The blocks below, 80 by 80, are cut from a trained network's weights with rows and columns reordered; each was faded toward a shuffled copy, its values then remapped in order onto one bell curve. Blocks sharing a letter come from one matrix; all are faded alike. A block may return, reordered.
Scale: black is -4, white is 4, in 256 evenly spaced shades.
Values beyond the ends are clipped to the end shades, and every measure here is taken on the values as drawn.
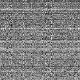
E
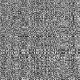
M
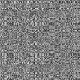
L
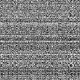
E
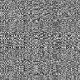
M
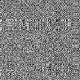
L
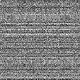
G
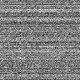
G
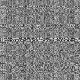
M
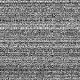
G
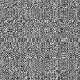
L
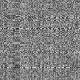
M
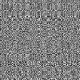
L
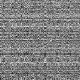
E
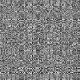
M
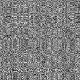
L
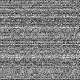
G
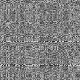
M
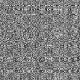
L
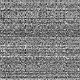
E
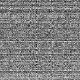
E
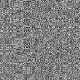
L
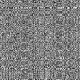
L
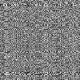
M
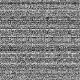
G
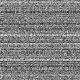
G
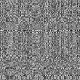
M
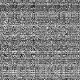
E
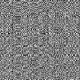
L
